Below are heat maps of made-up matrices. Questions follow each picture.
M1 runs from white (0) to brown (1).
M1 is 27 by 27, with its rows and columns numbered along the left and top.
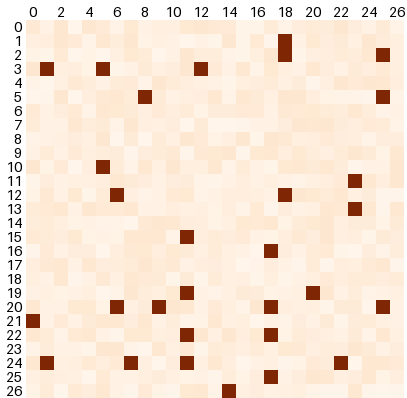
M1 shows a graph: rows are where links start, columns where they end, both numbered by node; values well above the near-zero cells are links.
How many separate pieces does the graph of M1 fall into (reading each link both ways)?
4
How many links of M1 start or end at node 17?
4
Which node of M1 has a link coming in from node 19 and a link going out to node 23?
node 11
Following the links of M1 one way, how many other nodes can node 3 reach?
8
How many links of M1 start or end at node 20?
5
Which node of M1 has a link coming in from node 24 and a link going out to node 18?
node 1
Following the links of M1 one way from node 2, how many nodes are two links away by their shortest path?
1
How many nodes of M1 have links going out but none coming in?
10
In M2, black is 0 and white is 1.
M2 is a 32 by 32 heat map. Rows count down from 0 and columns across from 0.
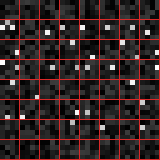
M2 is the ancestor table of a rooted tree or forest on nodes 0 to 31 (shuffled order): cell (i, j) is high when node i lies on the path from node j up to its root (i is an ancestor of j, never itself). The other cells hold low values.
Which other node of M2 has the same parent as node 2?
26
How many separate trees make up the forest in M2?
9
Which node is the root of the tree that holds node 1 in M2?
23
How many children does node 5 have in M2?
3
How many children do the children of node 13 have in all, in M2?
4
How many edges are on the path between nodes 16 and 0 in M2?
3
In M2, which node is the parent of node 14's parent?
8
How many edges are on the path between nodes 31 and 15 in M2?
4
